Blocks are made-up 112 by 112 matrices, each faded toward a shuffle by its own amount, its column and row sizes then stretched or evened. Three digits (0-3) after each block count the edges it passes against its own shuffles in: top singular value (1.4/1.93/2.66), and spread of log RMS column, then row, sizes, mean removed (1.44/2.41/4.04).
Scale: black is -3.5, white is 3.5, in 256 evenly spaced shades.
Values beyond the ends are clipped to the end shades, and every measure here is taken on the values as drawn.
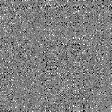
2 1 1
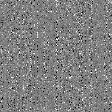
1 2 1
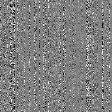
0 3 0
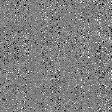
0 2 1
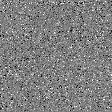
0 0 1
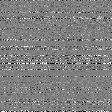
2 0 3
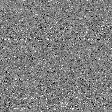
1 0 1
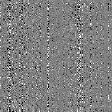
2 3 1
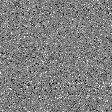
1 0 1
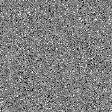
0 1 1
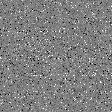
0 0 1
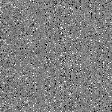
0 2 0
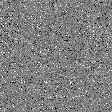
0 0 1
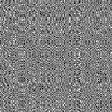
3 2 0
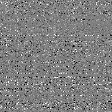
0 1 2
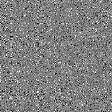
2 1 1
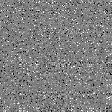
2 0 1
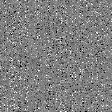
0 2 0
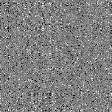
2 1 1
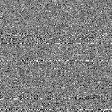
2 0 2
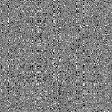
3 2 1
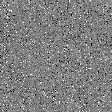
0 1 0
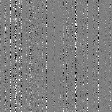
1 3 0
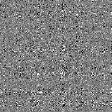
1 2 2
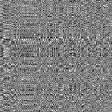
3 1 2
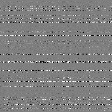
2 1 3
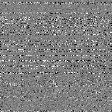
1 1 3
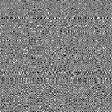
3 0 2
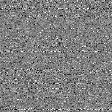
1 0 2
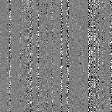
2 3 0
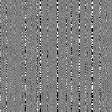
3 3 0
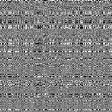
3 1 3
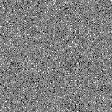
2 1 0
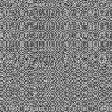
3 1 0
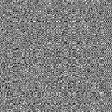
3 0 2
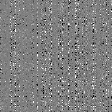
2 3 1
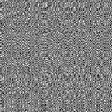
3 2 0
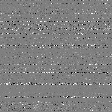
1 0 3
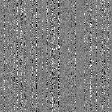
1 3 0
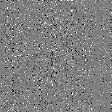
1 2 1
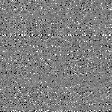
2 1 2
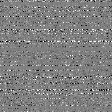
1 0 3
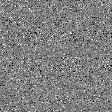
1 0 2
